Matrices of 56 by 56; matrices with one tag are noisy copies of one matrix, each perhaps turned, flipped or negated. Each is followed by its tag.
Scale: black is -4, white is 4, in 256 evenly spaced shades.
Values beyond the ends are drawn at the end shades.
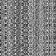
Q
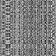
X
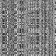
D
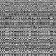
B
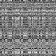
D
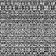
X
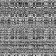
D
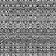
Q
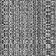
X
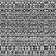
X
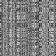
D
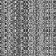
Q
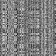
D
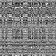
D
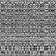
X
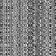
Q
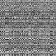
B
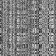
D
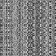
Q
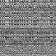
B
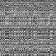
B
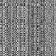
B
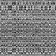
X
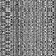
X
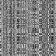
D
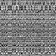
X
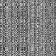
B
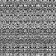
Q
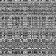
D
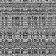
D
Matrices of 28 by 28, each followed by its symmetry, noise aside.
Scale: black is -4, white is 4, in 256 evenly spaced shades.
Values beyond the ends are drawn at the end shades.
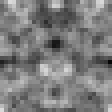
mirrored left to right.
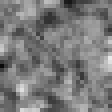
no symmetry.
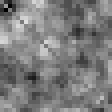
symmetric.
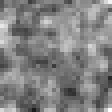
no symmetry.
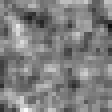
antisymmetric.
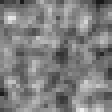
no symmetry.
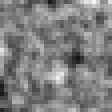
antisymmetric.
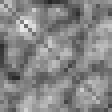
symmetric.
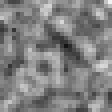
symmetric across the other diagonal.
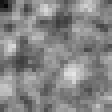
symmetric.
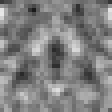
mirrored left to right.
